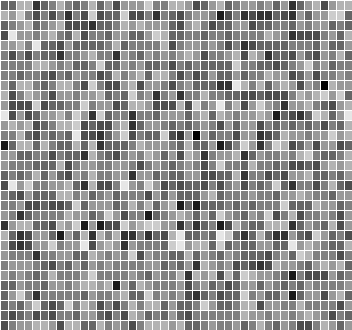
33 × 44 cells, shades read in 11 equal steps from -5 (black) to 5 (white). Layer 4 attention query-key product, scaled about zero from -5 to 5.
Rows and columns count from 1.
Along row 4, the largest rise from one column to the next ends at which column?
2
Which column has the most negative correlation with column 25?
36
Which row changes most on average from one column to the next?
24
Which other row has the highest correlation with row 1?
30
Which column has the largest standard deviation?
28
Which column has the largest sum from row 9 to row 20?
44
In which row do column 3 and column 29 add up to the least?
25
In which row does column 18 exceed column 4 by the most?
11
